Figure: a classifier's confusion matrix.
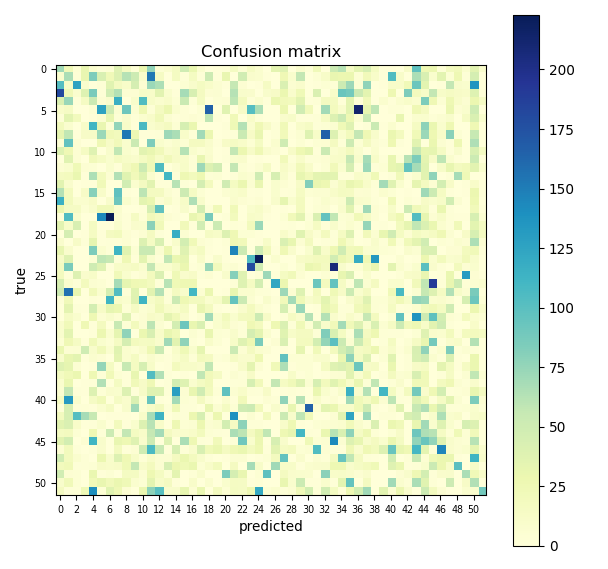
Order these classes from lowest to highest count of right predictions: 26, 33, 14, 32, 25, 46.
14, 25, 32, 33, 26, 46
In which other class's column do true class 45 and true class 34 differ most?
33
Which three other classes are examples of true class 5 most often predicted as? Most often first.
36, 18, 23
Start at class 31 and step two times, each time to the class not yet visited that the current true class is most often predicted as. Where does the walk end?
7
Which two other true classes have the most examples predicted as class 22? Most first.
45, 43
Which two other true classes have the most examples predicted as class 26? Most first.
48, 38
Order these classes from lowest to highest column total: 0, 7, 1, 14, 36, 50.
14, 36, 0, 7, 1, 50
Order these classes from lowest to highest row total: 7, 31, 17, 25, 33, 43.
17, 25, 43, 7, 31, 33
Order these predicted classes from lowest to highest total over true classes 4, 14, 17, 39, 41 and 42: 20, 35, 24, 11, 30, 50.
24, 50, 20, 11, 30, 35
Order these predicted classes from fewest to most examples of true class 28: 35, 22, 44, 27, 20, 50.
35, 27, 20, 22, 44, 50
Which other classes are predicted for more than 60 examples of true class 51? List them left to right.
4, 11, 12, 24, 37
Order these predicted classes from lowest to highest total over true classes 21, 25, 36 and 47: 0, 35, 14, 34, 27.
14, 0, 35, 34, 27
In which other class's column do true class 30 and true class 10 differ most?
41
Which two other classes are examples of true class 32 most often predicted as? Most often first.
8, 36
